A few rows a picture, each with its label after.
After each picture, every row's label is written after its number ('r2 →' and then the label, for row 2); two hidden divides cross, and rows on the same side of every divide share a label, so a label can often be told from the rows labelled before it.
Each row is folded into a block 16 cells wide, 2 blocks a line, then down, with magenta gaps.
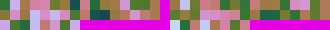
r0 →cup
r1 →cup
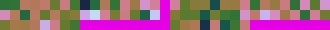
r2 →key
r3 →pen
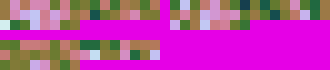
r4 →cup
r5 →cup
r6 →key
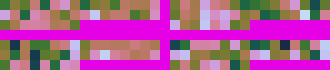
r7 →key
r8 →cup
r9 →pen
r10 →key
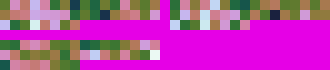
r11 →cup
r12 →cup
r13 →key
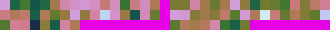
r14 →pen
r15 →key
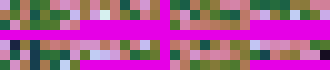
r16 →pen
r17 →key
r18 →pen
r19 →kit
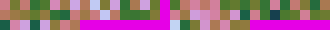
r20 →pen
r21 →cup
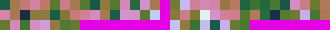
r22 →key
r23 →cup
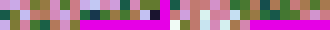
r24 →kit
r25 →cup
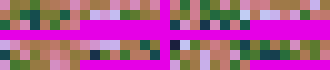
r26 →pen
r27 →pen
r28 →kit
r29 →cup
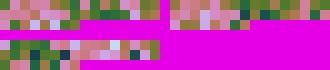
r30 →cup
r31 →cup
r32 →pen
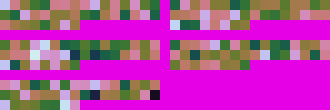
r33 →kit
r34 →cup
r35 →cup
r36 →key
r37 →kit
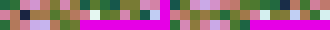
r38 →key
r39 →key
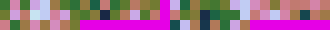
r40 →cup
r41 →pen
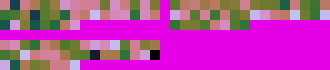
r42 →pen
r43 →key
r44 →kit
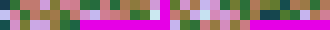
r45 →key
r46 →cup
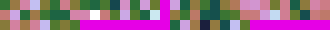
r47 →key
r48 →pen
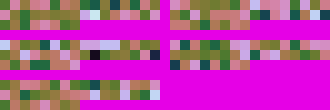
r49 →key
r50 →kit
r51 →kit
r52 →pen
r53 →key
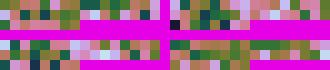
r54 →key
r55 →pen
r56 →pen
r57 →key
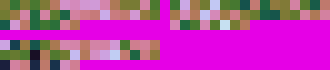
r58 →pen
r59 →cup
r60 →pen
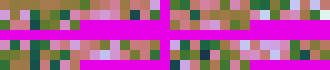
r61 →pen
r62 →key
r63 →pen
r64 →pen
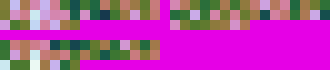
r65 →cup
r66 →kit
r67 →cup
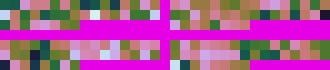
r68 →key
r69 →kit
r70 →pen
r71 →cup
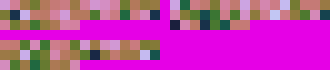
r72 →kit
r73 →pen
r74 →kit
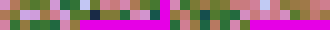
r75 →kit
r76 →pen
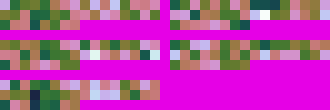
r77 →pen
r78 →key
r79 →key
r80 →key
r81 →pen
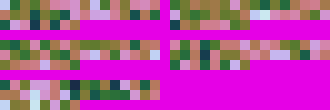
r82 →pen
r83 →key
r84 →key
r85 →pen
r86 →cup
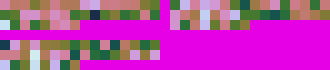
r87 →kit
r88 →cup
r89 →cup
